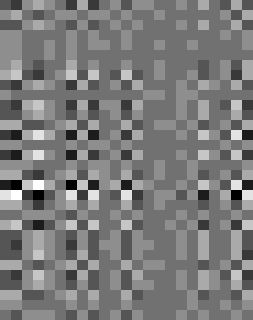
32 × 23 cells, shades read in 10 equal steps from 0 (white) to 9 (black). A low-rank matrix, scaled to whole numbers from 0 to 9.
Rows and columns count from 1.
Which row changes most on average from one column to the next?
20
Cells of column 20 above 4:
26
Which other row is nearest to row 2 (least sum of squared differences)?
7
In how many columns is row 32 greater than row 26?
4
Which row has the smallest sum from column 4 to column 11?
19
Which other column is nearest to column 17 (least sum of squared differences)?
11
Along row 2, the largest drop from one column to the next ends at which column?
23
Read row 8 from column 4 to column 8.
7 5 4 2 6
